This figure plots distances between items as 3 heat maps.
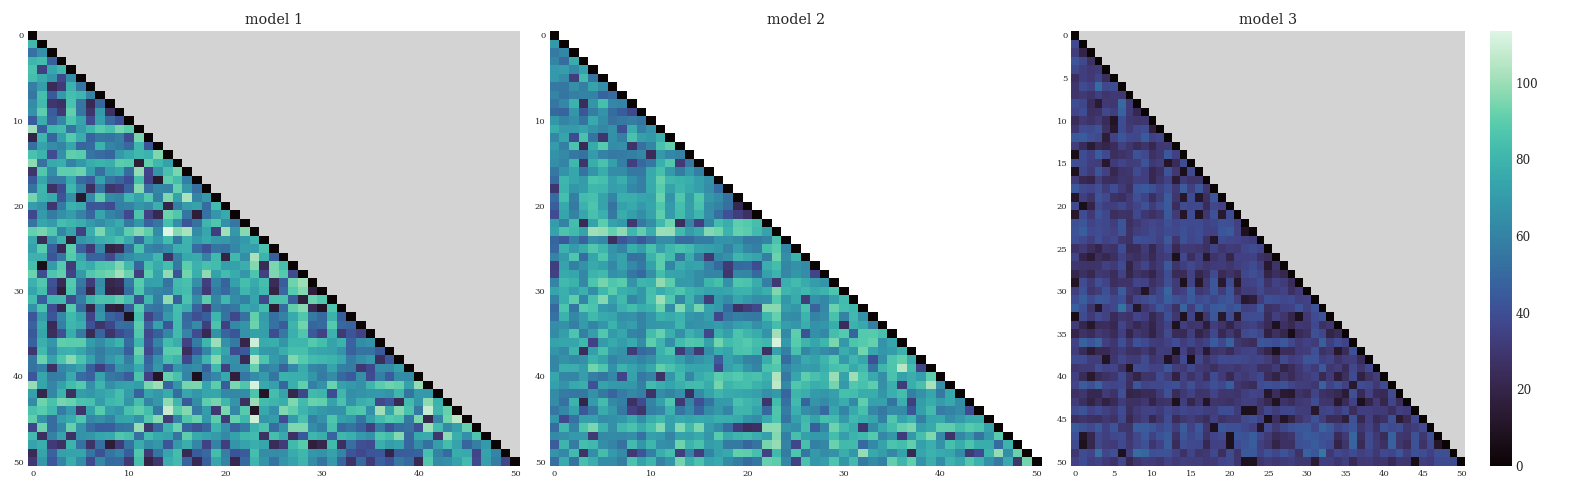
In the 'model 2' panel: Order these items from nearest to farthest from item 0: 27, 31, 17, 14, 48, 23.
27, 48, 17, 31, 14, 23
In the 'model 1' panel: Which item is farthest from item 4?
38
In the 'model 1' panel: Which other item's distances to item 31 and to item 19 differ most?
28
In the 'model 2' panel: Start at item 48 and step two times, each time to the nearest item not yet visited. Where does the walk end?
25
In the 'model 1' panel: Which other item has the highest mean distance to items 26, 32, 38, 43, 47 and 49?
23
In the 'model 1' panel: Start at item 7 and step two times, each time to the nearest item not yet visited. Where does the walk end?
2
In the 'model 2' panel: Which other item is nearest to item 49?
37
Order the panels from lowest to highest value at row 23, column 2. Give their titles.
model 3, model 2, model 1
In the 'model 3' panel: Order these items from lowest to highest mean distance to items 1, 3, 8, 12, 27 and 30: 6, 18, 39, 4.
4, 39, 18, 6
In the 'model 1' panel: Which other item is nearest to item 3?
30
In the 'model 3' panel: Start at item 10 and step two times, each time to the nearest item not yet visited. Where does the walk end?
11
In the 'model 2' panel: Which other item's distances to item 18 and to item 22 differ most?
13
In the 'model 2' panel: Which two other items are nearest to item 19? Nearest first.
20, 32
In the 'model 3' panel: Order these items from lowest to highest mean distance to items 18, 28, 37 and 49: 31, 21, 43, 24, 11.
43, 24, 21, 11, 31
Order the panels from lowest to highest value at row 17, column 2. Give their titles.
model 3, model 1, model 2
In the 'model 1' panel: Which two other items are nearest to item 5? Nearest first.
19, 44
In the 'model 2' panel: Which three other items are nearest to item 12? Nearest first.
5, 2, 4
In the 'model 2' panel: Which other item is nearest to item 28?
18
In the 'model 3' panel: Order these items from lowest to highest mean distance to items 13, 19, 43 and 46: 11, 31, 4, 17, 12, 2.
17, 2, 4, 11, 12, 31
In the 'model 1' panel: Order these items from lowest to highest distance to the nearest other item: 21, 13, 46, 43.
13, 21, 43, 46
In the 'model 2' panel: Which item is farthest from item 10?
36
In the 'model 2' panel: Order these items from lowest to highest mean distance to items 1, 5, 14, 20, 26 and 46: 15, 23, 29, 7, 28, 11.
7, 28, 15, 11, 29, 23
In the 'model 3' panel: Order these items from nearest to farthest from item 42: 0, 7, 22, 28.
28, 7, 0, 22
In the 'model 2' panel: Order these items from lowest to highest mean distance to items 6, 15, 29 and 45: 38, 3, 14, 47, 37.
3, 37, 14, 38, 47
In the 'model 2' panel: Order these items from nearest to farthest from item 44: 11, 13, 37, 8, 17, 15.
8, 37, 15, 13, 11, 17
